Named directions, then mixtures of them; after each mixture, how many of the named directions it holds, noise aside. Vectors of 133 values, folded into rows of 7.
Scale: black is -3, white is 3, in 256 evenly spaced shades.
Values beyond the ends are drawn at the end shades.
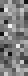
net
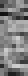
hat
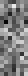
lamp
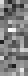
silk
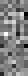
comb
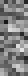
four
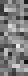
two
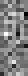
one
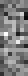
two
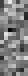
two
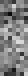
two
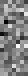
two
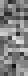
four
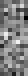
four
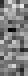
one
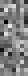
two
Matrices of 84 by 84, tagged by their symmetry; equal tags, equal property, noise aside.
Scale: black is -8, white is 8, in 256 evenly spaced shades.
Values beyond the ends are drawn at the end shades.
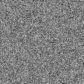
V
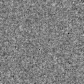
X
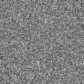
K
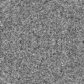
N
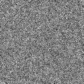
V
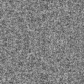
N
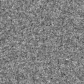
X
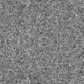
N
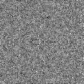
N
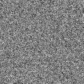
X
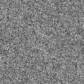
K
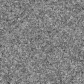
V
